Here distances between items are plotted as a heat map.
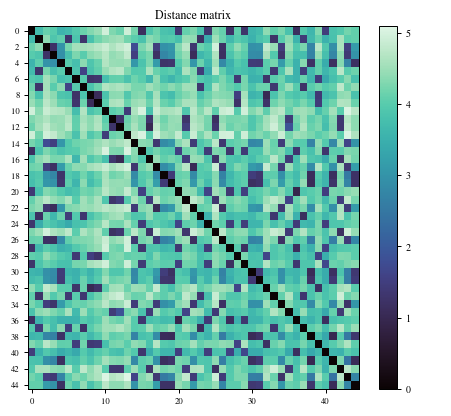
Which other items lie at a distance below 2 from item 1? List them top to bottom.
5, 7, 23, 33, 37
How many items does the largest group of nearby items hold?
8
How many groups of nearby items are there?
7
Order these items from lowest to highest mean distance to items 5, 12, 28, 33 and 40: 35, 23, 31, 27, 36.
23, 36, 27, 35, 31
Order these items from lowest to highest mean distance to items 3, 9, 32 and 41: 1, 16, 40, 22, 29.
22, 40, 1, 16, 29
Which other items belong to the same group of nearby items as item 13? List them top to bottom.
10
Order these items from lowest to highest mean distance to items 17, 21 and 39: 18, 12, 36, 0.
12, 18, 36, 0
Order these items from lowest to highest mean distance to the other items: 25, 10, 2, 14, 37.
14, 2, 37, 25, 10
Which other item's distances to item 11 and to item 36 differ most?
20
